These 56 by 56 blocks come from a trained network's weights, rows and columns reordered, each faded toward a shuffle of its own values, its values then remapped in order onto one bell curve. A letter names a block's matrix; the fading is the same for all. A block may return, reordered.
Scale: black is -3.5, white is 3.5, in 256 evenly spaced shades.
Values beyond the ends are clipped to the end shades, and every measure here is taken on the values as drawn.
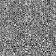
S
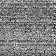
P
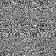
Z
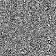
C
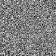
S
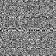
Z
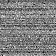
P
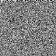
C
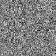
S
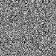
S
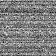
P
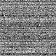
P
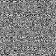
Z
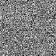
S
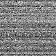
P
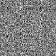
S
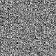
C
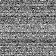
P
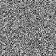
C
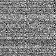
P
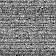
P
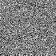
C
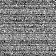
P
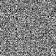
S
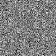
C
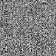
S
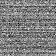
P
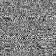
Z
